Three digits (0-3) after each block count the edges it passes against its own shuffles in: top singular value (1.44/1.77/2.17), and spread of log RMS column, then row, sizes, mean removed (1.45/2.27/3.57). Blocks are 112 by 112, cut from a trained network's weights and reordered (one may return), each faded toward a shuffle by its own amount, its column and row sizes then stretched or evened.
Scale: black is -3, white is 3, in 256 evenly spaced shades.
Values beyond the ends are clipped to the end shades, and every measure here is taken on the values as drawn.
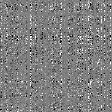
1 3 2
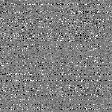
0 1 3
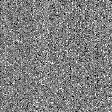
0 1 0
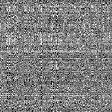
3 2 0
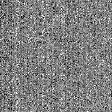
1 1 1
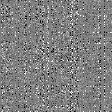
0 3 2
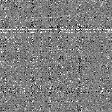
1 2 2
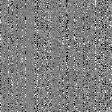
0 3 1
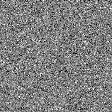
0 0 1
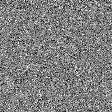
0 0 1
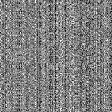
3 2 0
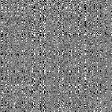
3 3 2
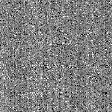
1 1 1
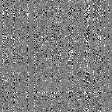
0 3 2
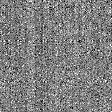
1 0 1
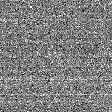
1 0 0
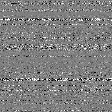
0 0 3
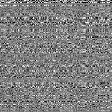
3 0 3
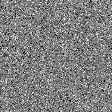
0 0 0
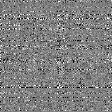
0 2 3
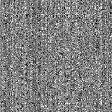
2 1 1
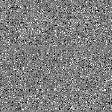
0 1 2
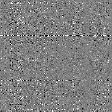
2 2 2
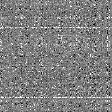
2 2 1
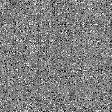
0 0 2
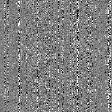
2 3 0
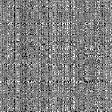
3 2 2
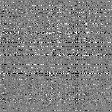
1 1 3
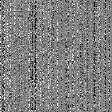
2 3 0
